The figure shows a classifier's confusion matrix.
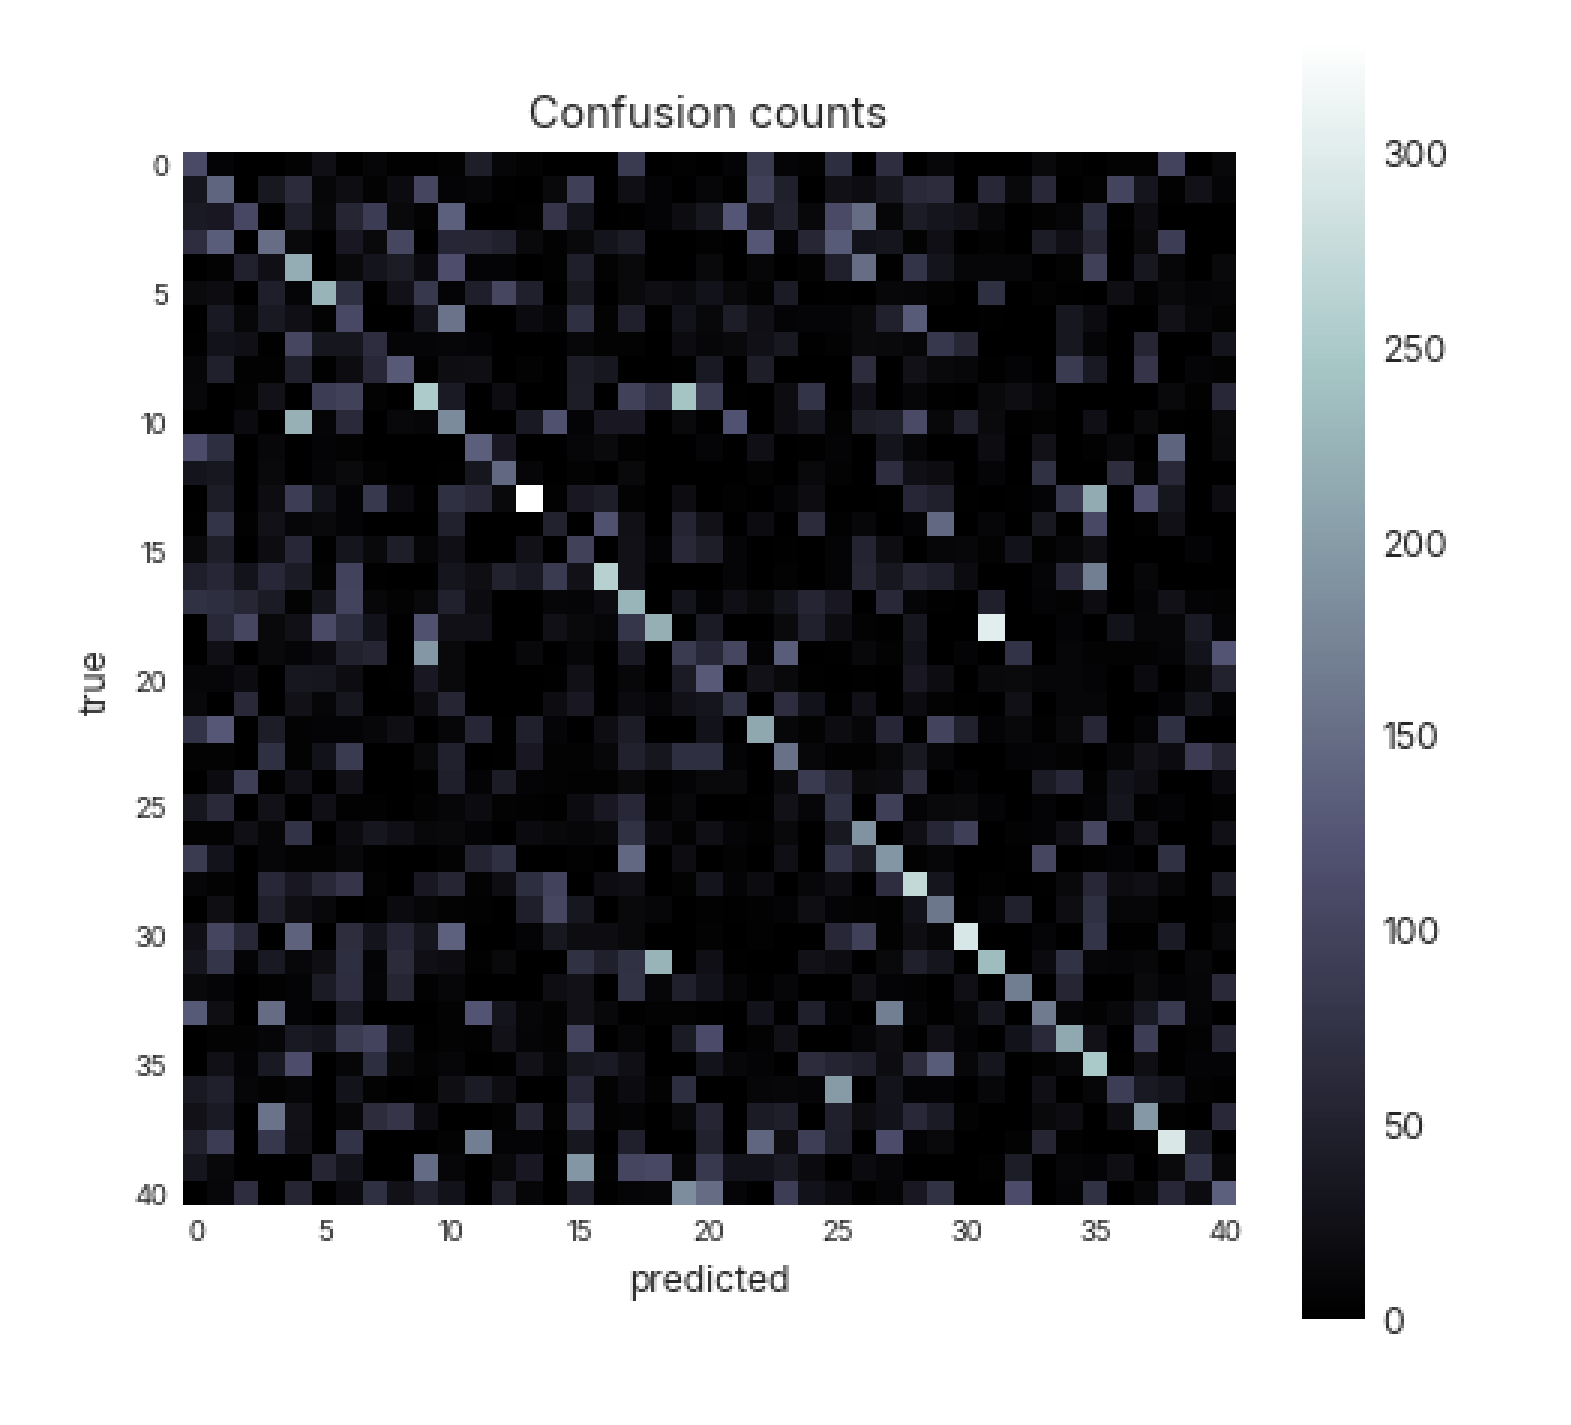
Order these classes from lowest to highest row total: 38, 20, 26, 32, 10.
20, 32, 26, 10, 38
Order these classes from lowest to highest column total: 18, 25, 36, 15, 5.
36, 18, 5, 25, 15
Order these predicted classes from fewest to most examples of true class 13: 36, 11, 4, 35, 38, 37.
36, 38, 11, 4, 37, 35
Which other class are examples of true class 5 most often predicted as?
12
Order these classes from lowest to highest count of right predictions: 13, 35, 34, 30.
34, 35, 30, 13
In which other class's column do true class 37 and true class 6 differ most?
10
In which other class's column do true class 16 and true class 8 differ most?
35
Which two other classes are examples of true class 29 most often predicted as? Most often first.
14, 35
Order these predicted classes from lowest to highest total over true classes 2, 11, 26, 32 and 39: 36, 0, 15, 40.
36, 40, 0, 15
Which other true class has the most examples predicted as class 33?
27
